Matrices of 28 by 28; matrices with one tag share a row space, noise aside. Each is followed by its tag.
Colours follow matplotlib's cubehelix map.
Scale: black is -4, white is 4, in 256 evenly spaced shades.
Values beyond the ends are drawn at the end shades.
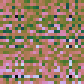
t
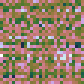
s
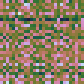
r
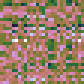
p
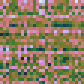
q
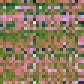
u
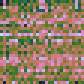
q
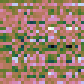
p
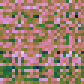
t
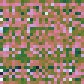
s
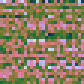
p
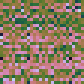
s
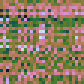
q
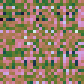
u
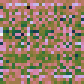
s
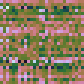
q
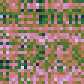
q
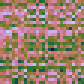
p
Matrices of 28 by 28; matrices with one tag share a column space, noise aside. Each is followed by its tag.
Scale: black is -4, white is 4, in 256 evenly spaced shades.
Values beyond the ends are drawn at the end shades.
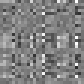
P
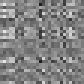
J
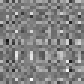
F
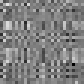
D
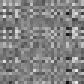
J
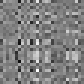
F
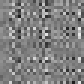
J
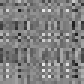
D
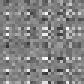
J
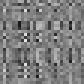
D
